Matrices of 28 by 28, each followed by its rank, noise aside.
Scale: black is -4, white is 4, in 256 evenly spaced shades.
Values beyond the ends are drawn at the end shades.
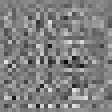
four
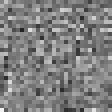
six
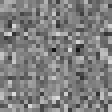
six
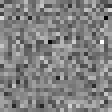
eight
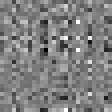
three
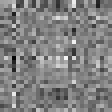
three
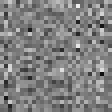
four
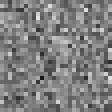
eight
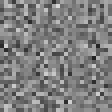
six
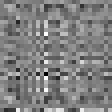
two
